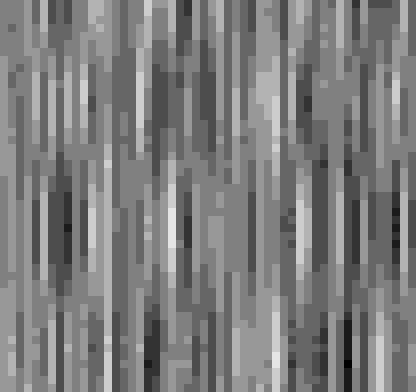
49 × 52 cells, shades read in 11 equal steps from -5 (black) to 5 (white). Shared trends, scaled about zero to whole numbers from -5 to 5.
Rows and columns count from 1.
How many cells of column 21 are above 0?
11
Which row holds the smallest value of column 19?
46
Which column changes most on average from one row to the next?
50
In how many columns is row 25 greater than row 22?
18
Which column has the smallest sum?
44
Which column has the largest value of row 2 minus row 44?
19
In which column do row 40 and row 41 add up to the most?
35
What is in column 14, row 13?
0
